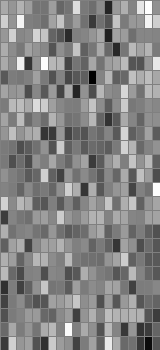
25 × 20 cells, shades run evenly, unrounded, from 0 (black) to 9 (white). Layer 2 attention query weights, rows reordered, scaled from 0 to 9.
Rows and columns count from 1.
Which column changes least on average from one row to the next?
13
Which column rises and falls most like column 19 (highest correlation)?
18
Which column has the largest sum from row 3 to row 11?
16
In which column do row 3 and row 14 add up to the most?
20
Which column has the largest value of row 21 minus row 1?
14
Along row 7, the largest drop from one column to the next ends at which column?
10
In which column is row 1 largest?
19
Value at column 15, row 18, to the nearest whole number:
2
